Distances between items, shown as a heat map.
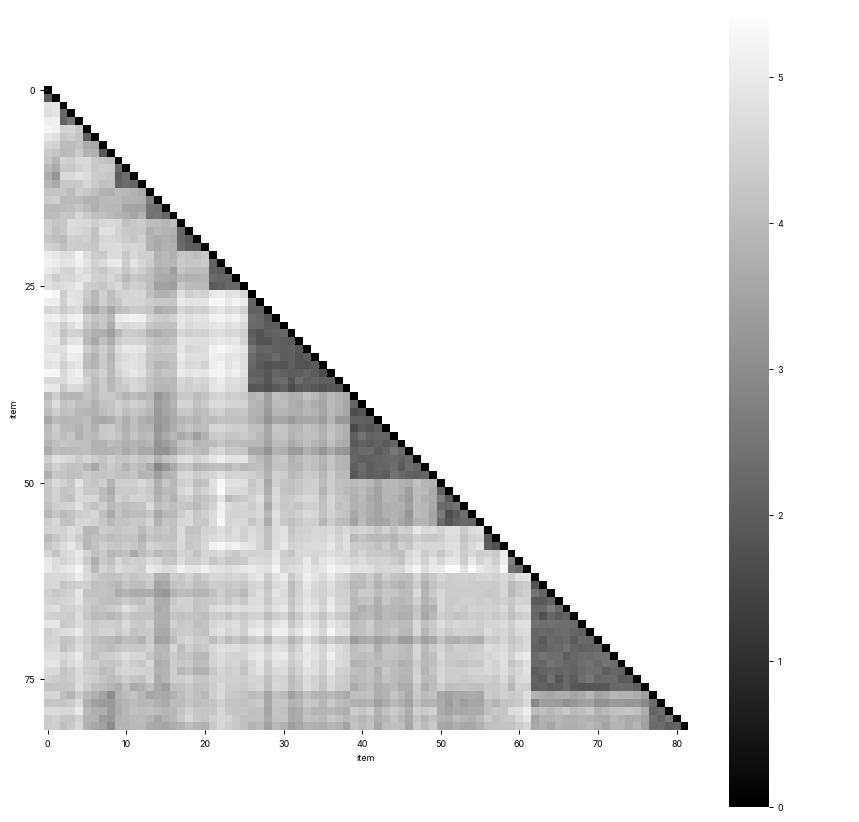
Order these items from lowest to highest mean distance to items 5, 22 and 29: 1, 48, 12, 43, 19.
48, 43, 19, 12, 1
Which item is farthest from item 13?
61
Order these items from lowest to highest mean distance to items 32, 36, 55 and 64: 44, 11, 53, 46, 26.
26, 46, 53, 44, 11
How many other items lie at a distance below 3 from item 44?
10
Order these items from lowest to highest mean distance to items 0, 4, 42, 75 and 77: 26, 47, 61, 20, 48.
48, 47, 20, 26, 61
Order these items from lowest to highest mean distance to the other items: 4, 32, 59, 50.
32, 50, 59, 4
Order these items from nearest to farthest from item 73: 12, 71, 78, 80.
71, 78, 80, 12
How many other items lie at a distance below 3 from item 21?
4
